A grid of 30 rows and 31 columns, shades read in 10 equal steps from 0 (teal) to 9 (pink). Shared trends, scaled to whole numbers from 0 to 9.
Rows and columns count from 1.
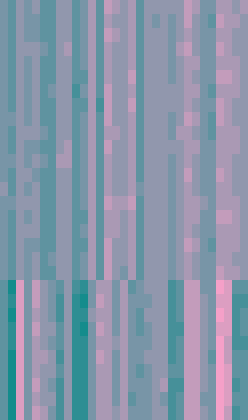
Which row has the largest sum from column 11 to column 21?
15
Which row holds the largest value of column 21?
28
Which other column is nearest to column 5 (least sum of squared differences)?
16
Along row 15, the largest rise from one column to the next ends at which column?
14
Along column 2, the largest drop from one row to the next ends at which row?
21
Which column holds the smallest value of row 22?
11
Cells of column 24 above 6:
16
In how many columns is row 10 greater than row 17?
2
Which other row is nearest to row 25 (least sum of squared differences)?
30
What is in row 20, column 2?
3
